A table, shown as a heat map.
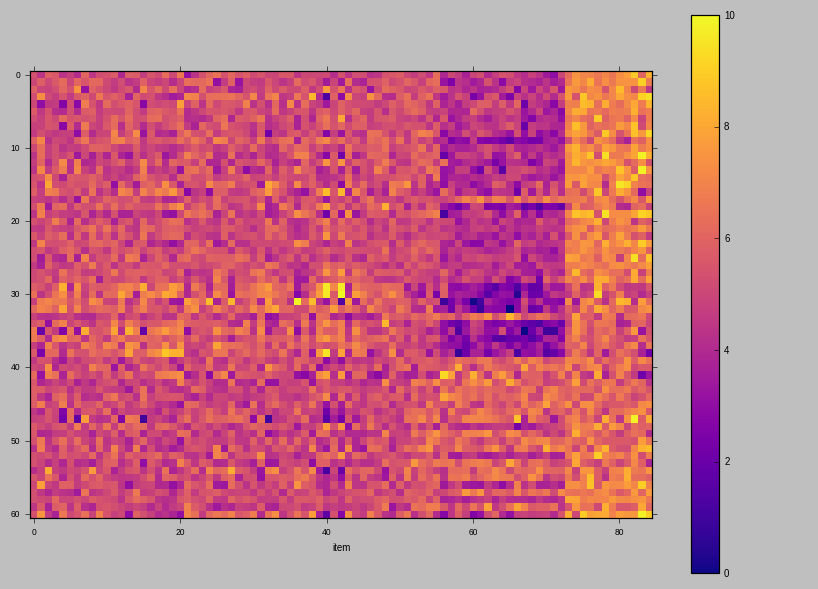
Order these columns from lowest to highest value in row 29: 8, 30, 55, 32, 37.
55, 37, 8, 30, 32
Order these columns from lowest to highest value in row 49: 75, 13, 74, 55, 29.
29, 13, 75, 55, 74
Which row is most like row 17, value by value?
57
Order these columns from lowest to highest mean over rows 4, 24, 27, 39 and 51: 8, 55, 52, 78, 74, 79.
8, 55, 52, 79, 74, 78
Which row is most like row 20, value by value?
22
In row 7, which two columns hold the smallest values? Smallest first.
67, 4
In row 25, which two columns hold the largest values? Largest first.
82, 84
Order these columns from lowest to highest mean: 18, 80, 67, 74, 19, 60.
67, 60, 19, 18, 80, 74
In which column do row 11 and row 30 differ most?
42
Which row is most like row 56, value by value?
23
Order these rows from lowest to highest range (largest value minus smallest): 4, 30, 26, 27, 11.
26, 27, 4, 11, 30
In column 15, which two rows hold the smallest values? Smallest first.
47, 35
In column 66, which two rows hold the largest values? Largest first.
47, 59
